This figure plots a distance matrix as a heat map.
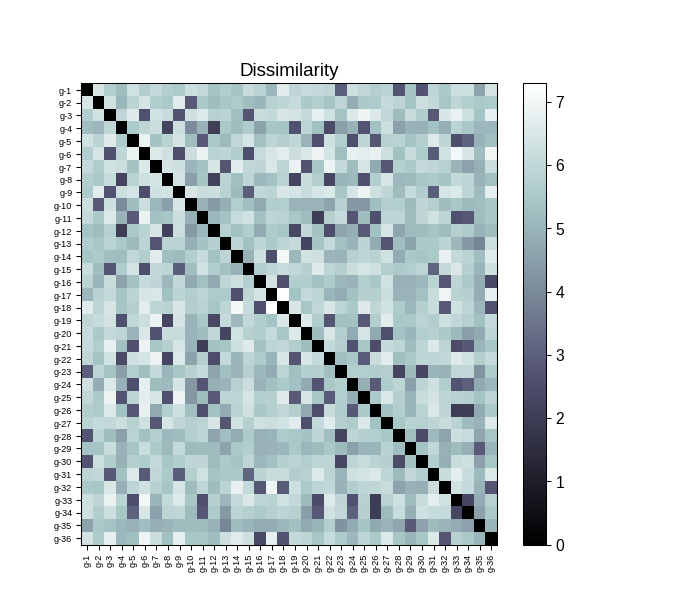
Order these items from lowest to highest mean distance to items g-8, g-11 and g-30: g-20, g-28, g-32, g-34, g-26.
g-28, g-26, g-34, g-32, g-20
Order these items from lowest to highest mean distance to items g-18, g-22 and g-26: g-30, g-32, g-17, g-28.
g-32, g-28, g-30, g-17
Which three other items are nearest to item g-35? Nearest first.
g-29, g-13, g-23
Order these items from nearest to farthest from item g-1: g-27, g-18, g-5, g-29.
g-29, g-27, g-5, g-18
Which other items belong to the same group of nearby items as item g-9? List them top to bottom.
g-3, g-6, g-15, g-31
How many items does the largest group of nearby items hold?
7
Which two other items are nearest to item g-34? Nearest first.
g-26, g-33
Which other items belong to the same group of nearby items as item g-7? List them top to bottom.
g-13, g-20, g-27
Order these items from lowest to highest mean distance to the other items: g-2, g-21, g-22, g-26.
g-26, g-21, g-22, g-2
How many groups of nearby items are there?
9
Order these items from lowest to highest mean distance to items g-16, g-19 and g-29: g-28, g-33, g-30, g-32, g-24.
g-32, g-24, g-28, g-30, g-33
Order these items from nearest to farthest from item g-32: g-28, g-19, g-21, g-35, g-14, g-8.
g-28, g-35, g-8, g-21, g-19, g-14
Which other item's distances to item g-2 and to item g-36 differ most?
g-18
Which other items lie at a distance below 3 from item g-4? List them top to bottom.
g-8, g-12, g-19, g-22, g-25
